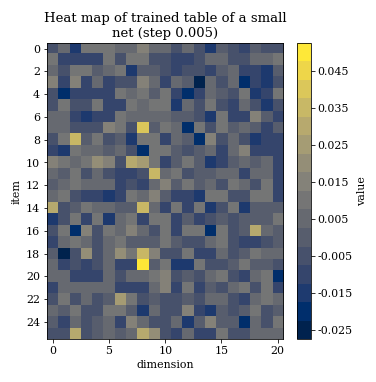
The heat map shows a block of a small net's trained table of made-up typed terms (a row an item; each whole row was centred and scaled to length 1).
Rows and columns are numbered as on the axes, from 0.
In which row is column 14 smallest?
16
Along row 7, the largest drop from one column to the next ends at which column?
9
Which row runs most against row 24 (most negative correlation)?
21
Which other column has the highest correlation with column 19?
18
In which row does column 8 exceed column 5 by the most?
19
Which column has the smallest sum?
13
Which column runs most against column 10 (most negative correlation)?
0
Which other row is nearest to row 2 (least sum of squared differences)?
17
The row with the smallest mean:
4
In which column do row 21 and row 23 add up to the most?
12
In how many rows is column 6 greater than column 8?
7
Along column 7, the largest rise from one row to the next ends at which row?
10
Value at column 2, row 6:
-0.01
